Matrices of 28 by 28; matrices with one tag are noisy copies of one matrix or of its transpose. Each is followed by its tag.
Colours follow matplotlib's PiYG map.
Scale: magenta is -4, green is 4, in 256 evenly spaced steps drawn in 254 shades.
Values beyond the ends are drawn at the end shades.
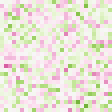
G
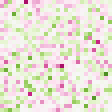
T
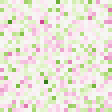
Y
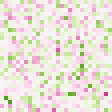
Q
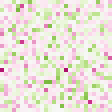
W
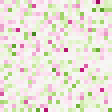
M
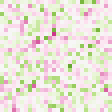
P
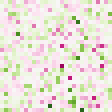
T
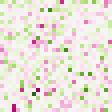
P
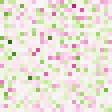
P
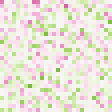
T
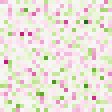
G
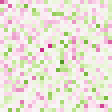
M
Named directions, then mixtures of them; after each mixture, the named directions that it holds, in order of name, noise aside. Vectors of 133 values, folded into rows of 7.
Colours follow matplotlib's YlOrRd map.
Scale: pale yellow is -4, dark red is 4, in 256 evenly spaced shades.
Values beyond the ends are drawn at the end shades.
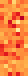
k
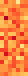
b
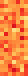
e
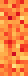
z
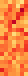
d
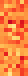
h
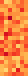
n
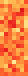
d, e, k.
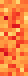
b, e, k.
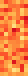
e.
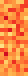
b, h.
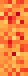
h, k, z.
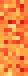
h.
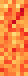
d.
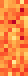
d, e, h.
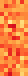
h.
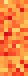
e, n.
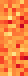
h, n, z.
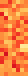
b, d, z.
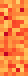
b, e, n.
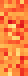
h.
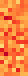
b, n.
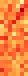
d.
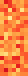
n.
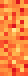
e.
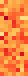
b, e.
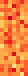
z.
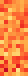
n.
